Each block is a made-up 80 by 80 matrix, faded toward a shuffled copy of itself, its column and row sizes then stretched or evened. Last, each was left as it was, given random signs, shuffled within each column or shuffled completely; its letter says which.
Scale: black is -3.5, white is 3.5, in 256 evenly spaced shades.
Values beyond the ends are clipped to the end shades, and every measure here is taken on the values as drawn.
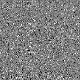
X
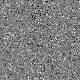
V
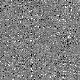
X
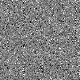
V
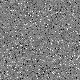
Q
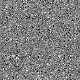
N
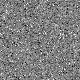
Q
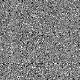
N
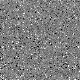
N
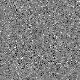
X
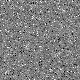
Q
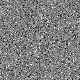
Q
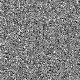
V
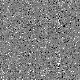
N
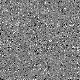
N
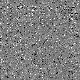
N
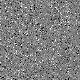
V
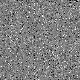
V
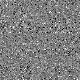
N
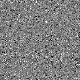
X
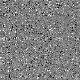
X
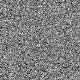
N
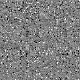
X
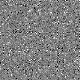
X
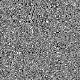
X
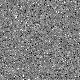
Q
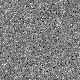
Q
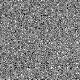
X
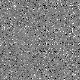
N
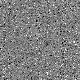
V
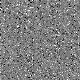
V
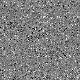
N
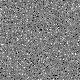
Q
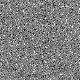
V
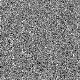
V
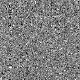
N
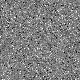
Q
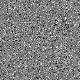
V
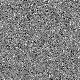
Q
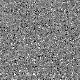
N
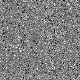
V
